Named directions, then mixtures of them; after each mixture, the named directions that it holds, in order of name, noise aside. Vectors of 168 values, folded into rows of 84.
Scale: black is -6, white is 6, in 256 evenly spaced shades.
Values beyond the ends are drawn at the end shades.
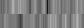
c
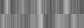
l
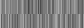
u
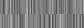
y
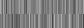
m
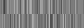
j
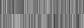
c, m, u.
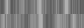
l.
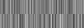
y.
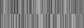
j, l, u.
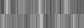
l.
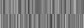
j, m, u.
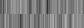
c, m.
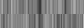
l, m, u.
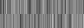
c, m.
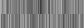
j, l, u.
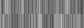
l, m, u.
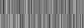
m, y.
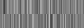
j.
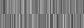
j.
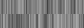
c, l, m.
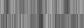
l.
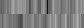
c.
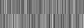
j, m.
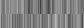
c, u.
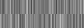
y.
